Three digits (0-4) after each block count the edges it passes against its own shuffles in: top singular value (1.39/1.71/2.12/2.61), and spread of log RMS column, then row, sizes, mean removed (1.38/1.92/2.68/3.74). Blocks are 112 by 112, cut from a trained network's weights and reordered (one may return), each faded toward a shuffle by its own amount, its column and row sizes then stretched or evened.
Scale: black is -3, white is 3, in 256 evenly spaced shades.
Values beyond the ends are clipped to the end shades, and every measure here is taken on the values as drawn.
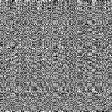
4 0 3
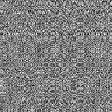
4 0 2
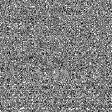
2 2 0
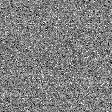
0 0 0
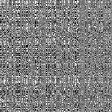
4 4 0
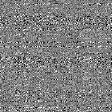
1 3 4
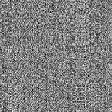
3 1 0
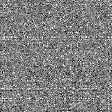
2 1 1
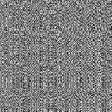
4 3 1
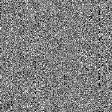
1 3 0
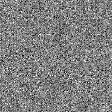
1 0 2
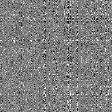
2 4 1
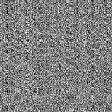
3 2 1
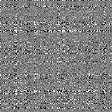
3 3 4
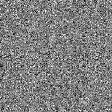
1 0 2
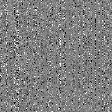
2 4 0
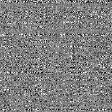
0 3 4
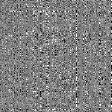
2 4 2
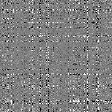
2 4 4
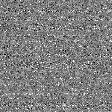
0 0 3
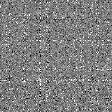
1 3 2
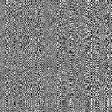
4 4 0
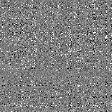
0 3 3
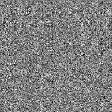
2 1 2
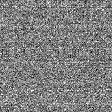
2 0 0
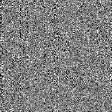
1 3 1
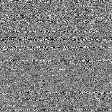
0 0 4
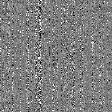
0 4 0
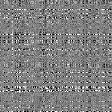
4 3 4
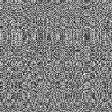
4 2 1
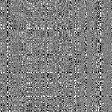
4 4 2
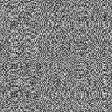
4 2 0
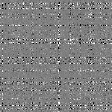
1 3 4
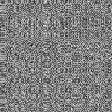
4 0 1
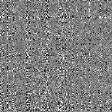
0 4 3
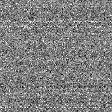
2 1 1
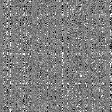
2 4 1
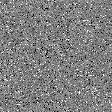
0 0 2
